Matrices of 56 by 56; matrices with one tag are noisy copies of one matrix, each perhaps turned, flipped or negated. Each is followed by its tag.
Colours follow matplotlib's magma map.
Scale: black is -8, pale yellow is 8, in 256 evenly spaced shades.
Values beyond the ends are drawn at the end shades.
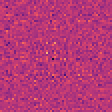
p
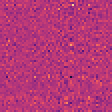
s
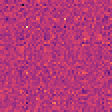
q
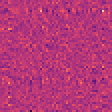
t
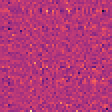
t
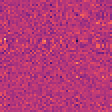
s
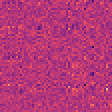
q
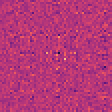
p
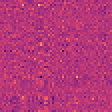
s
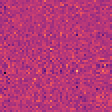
s
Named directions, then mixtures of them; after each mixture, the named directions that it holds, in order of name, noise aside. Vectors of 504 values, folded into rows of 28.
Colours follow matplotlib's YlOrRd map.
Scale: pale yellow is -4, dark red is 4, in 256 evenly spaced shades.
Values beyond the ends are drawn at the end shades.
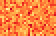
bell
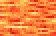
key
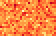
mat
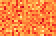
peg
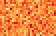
bell.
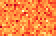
mat.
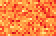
key, mat, peg.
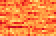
bell, key.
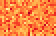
bell.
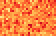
bell, mat.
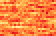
key.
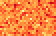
mat.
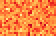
bell, mat.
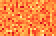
bell, peg.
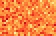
bell, mat, peg.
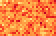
key, mat, peg.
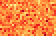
bell, mat.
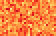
bell.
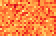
bell, mat, peg.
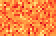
bell, mat, peg.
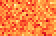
mat.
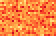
key, peg.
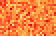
bell, mat.
